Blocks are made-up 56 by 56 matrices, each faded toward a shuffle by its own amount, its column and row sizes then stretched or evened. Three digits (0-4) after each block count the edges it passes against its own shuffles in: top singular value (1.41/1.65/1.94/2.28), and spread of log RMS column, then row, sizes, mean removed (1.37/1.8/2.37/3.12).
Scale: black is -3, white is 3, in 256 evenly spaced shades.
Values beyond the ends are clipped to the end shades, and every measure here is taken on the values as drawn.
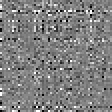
3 3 3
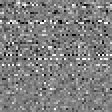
0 0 4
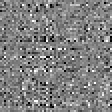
3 2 3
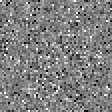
0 0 0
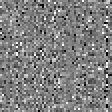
3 2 0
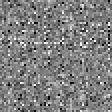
1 3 2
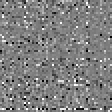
2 3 3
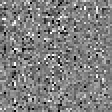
0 3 0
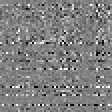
1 2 4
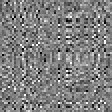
4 3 1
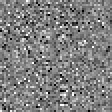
1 2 0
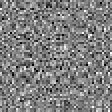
3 0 0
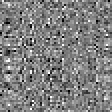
4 2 0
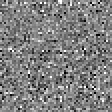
0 1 2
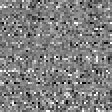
1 0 3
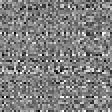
4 0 4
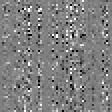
1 4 1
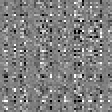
4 4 3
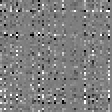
2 4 3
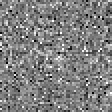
2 1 0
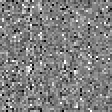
0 2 0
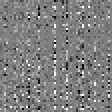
1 4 2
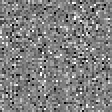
2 2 0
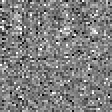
2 1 0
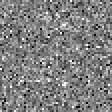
0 1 0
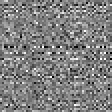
4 1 3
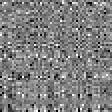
4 1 3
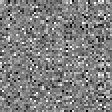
3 2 0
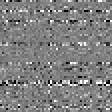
4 2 4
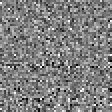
1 1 2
